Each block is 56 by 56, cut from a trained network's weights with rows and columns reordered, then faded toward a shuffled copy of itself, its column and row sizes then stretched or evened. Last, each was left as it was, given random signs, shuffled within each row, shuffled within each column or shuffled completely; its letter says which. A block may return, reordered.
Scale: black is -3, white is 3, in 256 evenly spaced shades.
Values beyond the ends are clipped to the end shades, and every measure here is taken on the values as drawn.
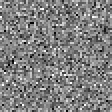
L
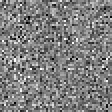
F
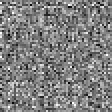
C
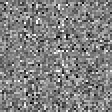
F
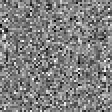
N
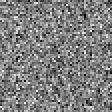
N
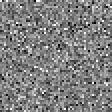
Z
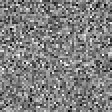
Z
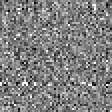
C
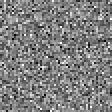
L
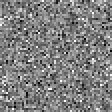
L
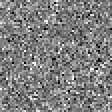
L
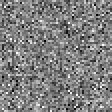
N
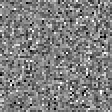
N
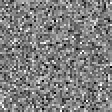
L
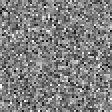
L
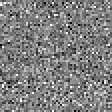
Z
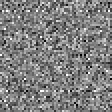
Z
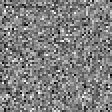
N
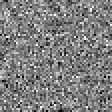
Z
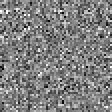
F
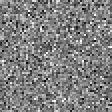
L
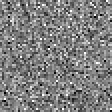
L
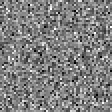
L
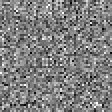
C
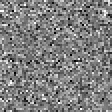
Z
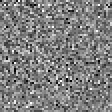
F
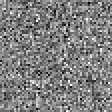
N
